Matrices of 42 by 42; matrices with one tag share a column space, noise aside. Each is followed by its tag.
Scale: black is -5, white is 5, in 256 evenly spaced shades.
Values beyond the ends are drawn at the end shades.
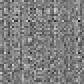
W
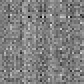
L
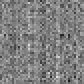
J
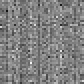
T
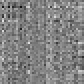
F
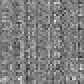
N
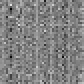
T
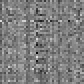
W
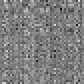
T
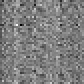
T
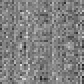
N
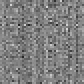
T
